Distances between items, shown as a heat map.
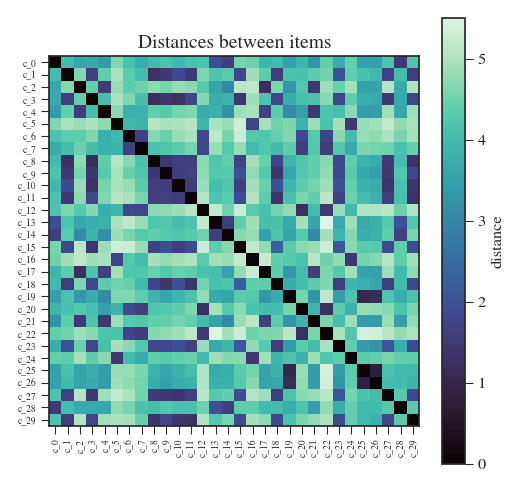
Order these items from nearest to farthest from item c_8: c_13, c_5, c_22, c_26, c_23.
c_23, c_26, c_13, c_22, c_5
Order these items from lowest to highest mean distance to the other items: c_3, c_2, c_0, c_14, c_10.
c_3, c_10, c_0, c_14, c_2
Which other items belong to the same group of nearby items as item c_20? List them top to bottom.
c_6, c_7, c_12, c_22
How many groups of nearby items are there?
6
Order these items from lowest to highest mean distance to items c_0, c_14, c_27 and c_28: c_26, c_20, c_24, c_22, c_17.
c_26, c_17, c_20, c_24, c_22
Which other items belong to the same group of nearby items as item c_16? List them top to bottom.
c_5, c_24
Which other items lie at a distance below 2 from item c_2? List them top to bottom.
c_4, c_17, c_21
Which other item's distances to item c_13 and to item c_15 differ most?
c_14
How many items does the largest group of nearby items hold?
11
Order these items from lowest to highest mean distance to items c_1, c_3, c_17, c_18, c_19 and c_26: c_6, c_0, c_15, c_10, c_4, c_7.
c_10, c_15, c_4, c_0, c_7, c_6
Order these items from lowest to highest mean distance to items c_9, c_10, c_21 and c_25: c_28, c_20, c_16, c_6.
c_28, c_20, c_6, c_16
